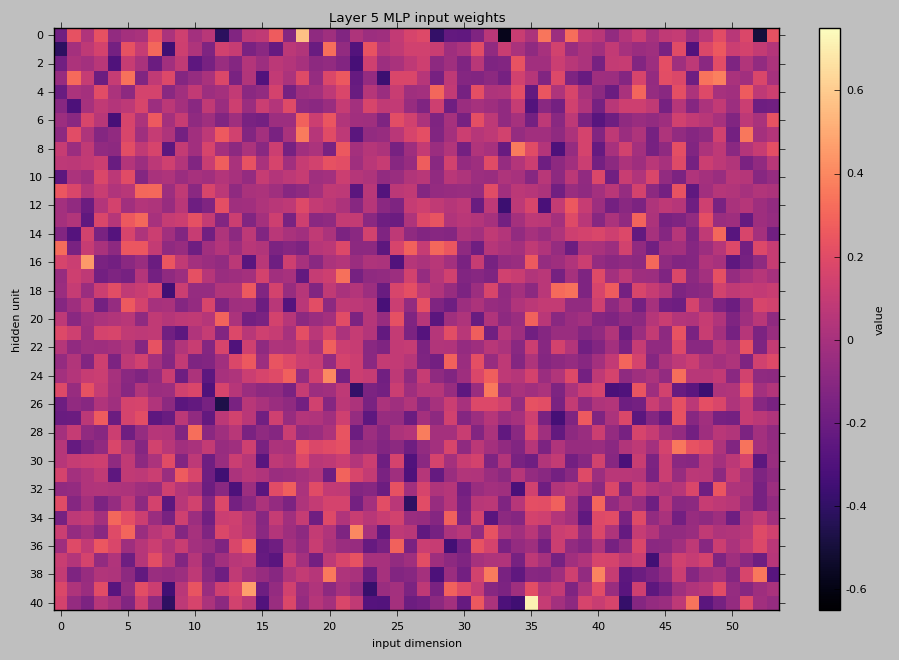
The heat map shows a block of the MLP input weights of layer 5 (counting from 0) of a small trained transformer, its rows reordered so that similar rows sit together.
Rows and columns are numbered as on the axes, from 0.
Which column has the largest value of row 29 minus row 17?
18
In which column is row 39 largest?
14
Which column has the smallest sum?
24
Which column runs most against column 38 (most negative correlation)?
21
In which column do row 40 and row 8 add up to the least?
8
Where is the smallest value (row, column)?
0, 33
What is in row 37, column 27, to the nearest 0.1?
0.2
